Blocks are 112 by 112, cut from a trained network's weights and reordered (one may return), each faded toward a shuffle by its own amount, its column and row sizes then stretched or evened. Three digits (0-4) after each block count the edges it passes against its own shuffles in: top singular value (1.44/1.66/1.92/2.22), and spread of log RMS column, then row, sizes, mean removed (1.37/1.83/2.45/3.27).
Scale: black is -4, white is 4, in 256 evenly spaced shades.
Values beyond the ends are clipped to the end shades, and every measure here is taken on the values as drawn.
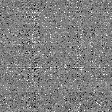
1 2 1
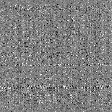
2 0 3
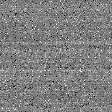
1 2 0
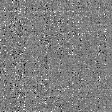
0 3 1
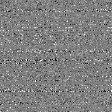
1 2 4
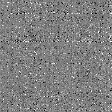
1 2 2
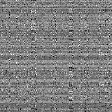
4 3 0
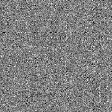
2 2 2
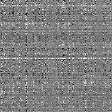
4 4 2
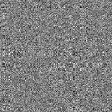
4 3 2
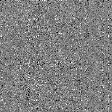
0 3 2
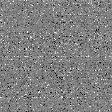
0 1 2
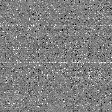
1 1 1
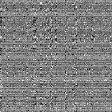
4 3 1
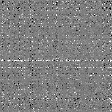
2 3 3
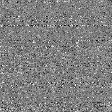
0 0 4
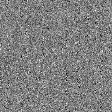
0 2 0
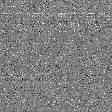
0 0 2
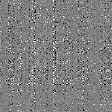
1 4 3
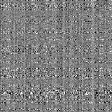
3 0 4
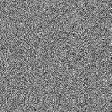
4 2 0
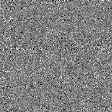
0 2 3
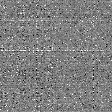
2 2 1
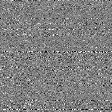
2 0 4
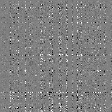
1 4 3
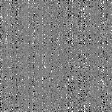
1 4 2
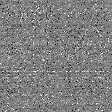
1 1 1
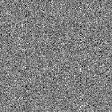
2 2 1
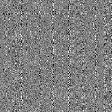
3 4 0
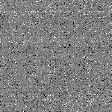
0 2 1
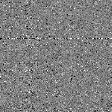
1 2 2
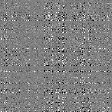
1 4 4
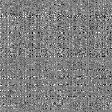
3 2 4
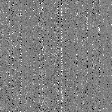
0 4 0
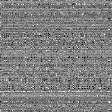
4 2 3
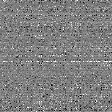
3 2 3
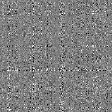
1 4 3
